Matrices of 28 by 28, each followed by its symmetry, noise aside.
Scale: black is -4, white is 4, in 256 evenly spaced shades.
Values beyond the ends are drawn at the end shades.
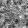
antisymmetric.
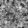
symmetric across the other diagonal.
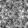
mirrored top to bottom.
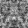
mirrored left to right.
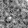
symmetric across the other diagonal.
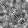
symmetric.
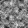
same after a half turn.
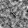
symmetric across the other diagonal.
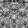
mirrored left to right.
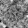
symmetric across the other diagonal.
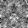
mirrored left to right.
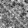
symmetric across the other diagonal.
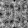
mirrored top to bottom.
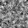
antisymmetric.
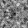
mirrored top to bottom.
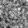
symmetric across the other diagonal.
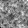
symmetric across the other diagonal.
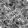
same after a half turn.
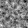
antisymmetric.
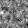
no symmetry.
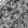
symmetric.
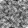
same after a half turn.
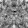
mirrored left to right.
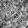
symmetric.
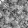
symmetric.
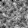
symmetric.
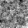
symmetric.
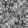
same after a half turn.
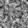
antisymmetric.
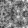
mirrored top to bottom.
